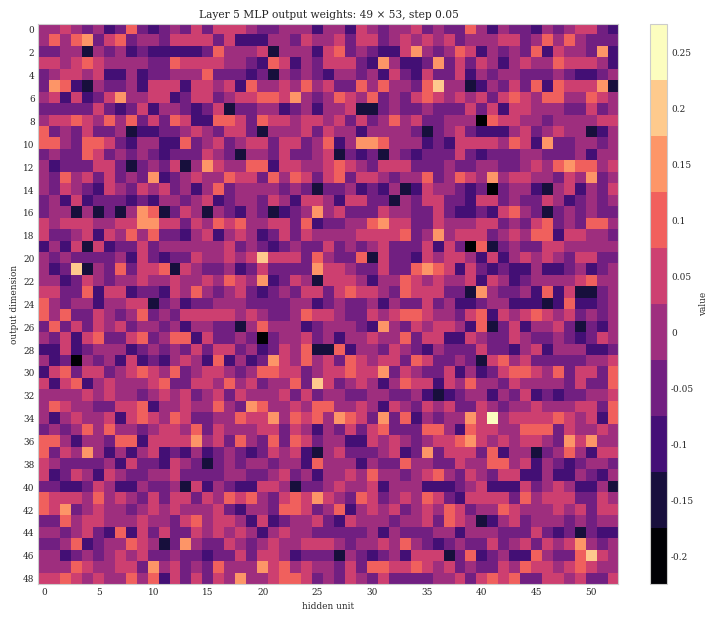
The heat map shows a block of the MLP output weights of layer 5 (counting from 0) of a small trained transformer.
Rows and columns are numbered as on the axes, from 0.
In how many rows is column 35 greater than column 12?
21
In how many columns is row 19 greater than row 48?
12
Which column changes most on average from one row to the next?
25
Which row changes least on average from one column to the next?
32
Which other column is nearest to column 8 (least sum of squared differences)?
42
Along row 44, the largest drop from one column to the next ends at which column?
8
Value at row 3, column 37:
-0.05
